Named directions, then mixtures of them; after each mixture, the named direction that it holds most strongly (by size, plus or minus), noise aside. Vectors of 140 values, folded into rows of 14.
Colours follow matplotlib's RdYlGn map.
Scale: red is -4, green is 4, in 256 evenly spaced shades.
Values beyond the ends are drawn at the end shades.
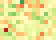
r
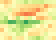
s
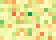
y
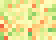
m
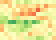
s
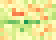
s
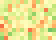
m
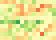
s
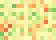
m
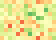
y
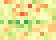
s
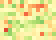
r
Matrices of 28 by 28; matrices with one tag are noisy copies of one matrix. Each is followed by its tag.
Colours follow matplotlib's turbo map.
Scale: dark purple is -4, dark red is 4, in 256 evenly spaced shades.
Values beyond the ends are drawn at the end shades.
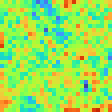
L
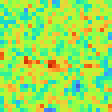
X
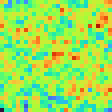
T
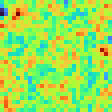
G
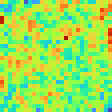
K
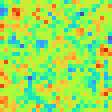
G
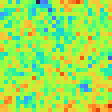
L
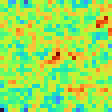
T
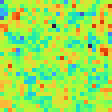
G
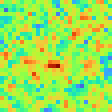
X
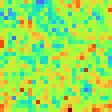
L
